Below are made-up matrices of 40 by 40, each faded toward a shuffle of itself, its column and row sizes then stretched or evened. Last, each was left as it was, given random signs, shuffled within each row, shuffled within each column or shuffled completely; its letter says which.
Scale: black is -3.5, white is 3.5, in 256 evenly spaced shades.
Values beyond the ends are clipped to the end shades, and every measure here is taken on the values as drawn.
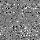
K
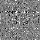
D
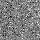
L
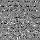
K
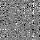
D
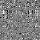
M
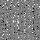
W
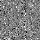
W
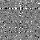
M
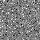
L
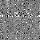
D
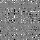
D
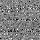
K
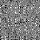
M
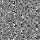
W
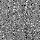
W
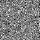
W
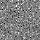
W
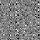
M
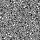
L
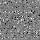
K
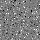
L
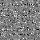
K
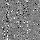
W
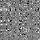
M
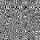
M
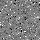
L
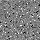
L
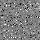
K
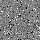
L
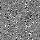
W
